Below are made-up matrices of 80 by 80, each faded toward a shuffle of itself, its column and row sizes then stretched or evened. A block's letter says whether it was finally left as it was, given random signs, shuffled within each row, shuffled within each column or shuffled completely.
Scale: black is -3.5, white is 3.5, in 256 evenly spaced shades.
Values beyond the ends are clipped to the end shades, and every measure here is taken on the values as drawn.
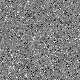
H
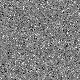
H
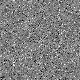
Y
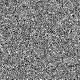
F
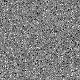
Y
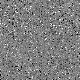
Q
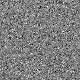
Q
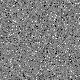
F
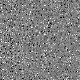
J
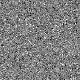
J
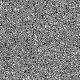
Y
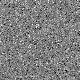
H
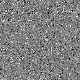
Q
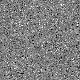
Y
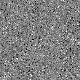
Y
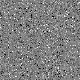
J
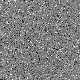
H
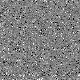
Q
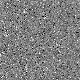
Y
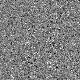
Y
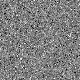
H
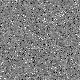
H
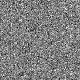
Y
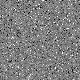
H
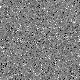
F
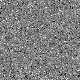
F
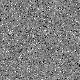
F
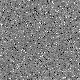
H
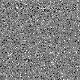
J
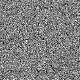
Q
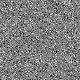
Q
